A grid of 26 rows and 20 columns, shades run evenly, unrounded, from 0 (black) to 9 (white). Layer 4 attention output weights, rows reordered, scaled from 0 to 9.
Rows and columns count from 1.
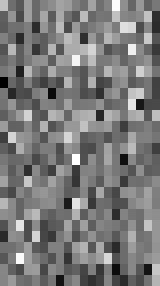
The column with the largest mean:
17
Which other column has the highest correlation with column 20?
5
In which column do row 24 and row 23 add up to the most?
3
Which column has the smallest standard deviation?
6
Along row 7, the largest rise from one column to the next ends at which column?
4
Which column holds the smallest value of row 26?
8
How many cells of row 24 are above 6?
2
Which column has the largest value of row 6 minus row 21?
10
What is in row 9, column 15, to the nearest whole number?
5
